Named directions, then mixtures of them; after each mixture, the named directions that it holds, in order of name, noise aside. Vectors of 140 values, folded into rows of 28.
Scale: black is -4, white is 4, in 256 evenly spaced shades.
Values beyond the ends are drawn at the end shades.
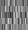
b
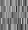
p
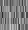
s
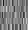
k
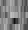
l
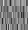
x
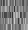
b, k.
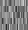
b, x.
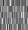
x.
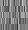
b, s.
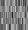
b, p, x.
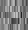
b, l, x.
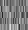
s.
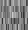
l, x.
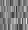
k, l, p.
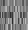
b, k.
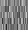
b, s, x.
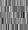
b, k, x.
